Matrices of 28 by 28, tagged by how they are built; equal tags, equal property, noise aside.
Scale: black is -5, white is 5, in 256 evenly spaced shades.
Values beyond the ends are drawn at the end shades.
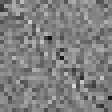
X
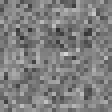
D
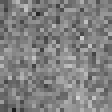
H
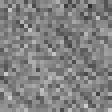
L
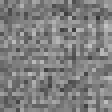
D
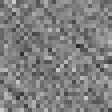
L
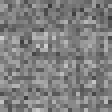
D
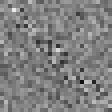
X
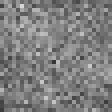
H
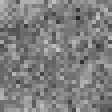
H
